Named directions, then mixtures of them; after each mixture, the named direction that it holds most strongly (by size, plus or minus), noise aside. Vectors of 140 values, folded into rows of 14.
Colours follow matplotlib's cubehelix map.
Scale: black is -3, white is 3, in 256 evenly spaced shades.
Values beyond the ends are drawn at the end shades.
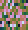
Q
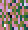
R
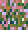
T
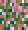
T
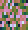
Q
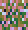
T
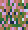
T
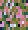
Q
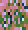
T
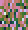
T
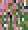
R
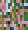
R
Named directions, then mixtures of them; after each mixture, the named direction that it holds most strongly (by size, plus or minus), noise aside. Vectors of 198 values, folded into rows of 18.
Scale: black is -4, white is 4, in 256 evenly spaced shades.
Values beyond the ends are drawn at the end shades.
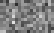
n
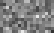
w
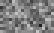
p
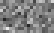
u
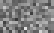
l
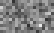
p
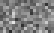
l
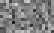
n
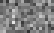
n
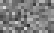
l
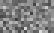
l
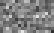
w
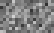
p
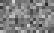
p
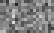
n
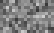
w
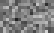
l
